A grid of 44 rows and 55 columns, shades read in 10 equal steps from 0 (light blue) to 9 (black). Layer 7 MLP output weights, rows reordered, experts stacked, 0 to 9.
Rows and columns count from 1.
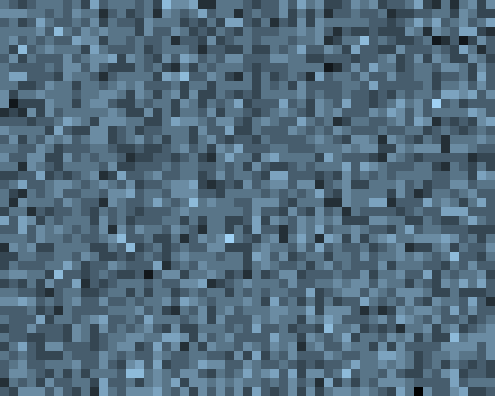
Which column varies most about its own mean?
3
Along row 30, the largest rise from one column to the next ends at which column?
19
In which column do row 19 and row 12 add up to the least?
39
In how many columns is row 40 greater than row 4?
24
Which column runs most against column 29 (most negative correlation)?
11
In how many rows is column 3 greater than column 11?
16
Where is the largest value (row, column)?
44, 47
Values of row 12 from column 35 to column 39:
6 3 4 5 2
